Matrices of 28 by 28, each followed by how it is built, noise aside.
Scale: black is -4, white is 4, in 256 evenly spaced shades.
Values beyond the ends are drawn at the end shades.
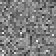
noise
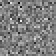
low rank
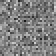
blocks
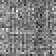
blocks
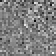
upper triangular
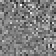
upper triangular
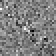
banded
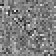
banded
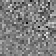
upper triangular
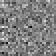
low rank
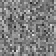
blocks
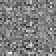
repeating rows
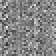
repeating rows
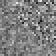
upper triangular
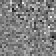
upper triangular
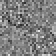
block diagonal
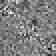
block diagonal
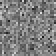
blocks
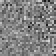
upper triangular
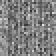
blocks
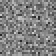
repeating rows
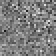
upper triangular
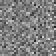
repeating rows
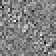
banded
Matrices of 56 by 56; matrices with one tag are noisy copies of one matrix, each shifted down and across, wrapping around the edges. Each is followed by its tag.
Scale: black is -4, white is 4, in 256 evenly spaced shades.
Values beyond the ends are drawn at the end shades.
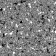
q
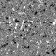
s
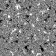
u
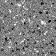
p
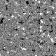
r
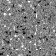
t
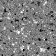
p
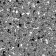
q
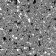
r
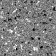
p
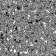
q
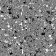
t
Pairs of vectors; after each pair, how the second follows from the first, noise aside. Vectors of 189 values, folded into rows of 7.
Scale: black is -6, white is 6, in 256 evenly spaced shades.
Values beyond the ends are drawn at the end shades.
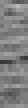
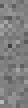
wrapped around, negated, partly zeroed.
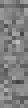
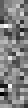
wrapped around, negated, scaled up.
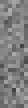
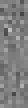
wrapped around, partly zeroed.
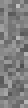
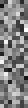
reversed, negated, scaled up.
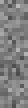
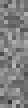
reversed, negated.
